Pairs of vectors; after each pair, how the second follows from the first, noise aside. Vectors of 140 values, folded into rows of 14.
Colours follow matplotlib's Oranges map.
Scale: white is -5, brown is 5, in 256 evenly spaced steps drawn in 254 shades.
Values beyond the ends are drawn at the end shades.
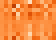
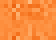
shrunk.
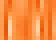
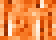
scaled up.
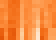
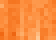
shrunk.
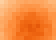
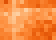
wrapped around.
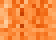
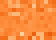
reversed, negated, partly zeroed.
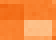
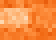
wrapped around.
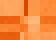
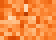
sign-scrambled.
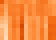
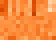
reversed, partly zeroed.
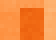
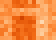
wrapped around.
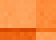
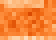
wrapped around, negated.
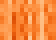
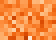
sign-scrambled.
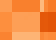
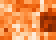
scaled up.
